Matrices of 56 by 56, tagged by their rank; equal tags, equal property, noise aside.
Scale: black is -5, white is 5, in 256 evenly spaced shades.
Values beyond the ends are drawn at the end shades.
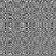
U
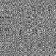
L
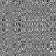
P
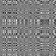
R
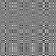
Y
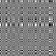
Y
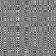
R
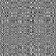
U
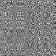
L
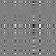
Y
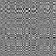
R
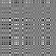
Y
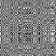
R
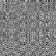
P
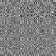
P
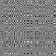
U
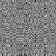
L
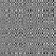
R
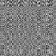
P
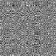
L
